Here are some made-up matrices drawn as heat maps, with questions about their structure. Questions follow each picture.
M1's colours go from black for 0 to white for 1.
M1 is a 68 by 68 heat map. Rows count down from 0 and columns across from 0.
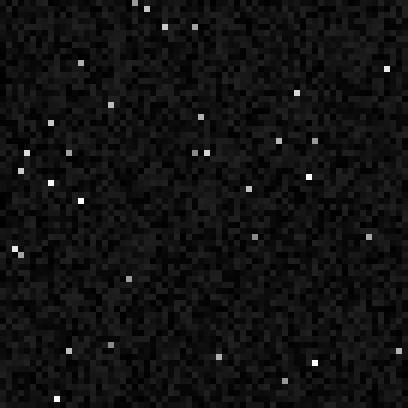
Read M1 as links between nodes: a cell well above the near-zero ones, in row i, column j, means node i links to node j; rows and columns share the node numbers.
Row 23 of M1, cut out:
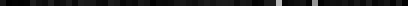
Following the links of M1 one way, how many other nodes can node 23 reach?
3
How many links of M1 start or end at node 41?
2
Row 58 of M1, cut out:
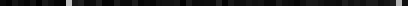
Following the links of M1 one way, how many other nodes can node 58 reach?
4
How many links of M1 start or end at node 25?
4
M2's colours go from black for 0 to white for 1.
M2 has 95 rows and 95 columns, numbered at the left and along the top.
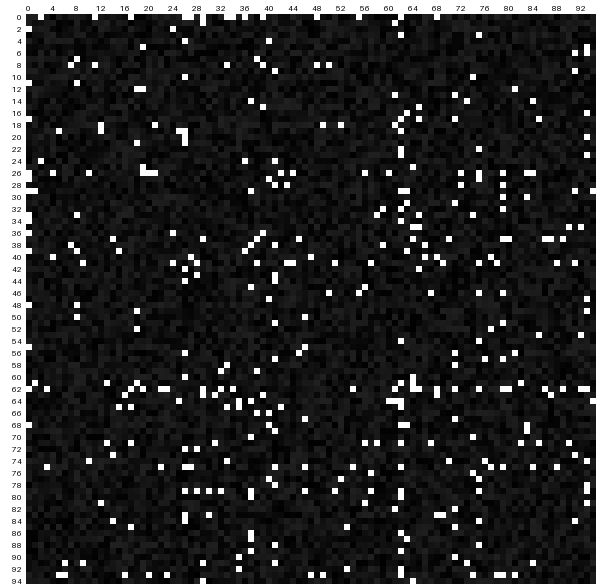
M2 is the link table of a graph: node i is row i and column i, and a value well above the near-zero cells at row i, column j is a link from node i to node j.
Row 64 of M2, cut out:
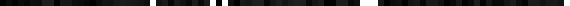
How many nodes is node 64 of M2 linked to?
7
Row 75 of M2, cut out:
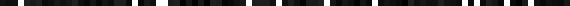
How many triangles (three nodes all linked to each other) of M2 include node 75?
8
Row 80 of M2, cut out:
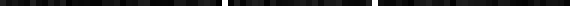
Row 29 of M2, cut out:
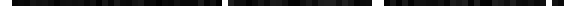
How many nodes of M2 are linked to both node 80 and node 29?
2
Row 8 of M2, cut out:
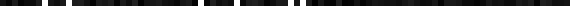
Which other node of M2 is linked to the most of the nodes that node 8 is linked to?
node 0
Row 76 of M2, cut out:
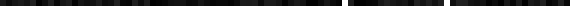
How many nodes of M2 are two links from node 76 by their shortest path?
6
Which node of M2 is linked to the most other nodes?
node 62
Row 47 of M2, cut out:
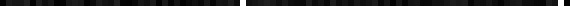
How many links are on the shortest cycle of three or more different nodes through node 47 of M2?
5
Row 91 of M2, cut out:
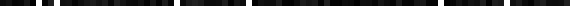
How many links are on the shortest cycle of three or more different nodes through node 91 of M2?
3
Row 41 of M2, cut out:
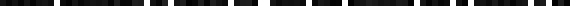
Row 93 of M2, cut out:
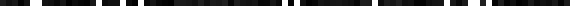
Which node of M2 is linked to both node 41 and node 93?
node 78
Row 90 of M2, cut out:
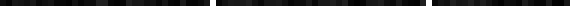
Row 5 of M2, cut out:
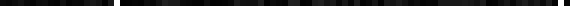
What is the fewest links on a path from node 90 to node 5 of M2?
4
